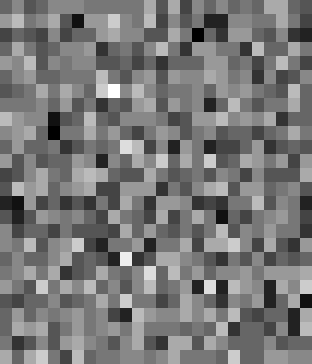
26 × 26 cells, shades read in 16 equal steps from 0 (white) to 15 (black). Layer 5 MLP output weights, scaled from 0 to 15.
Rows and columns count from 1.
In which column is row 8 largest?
18
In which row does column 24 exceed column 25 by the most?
7
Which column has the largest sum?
26
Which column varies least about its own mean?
21
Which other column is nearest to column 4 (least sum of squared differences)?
8
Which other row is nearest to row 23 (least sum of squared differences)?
6
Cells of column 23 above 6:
20
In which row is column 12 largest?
19
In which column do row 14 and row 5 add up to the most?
14
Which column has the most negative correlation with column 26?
11
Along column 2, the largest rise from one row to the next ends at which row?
15
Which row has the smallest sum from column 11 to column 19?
12
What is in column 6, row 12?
9
